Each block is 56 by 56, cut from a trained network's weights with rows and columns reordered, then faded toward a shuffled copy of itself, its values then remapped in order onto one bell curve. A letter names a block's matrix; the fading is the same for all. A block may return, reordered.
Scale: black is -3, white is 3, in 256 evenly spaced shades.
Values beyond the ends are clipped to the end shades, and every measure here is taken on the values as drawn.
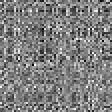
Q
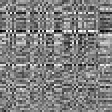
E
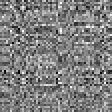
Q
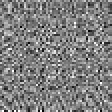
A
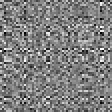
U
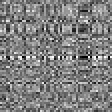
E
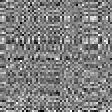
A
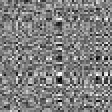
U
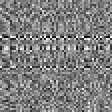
E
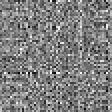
Q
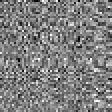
Q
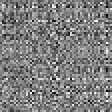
U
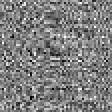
Q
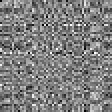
A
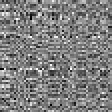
A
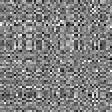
A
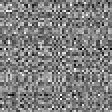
A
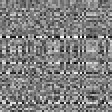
E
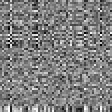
U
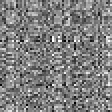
Q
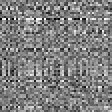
E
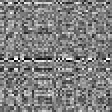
E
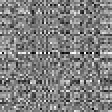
E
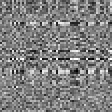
E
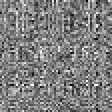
Q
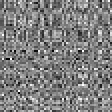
A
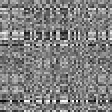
E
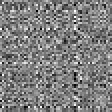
U
